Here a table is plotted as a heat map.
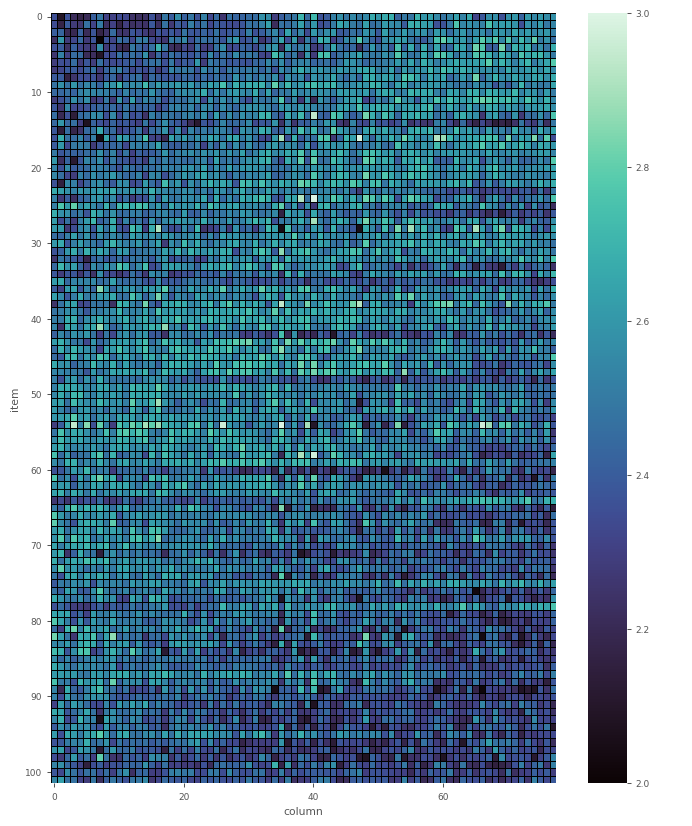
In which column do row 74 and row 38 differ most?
60
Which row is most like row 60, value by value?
96
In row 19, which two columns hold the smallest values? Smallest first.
3, 1
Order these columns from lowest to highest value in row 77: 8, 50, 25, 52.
50, 52, 25, 8
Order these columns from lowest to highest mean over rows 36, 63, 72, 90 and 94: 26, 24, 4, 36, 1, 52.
52, 36, 1, 4, 26, 24
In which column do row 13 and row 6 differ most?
40
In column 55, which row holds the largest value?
28
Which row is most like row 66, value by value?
23
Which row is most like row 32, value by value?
78
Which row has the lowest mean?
98
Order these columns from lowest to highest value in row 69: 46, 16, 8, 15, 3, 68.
68, 46, 8, 15, 3, 16
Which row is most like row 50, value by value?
49
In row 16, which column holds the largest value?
47
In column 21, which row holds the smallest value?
14
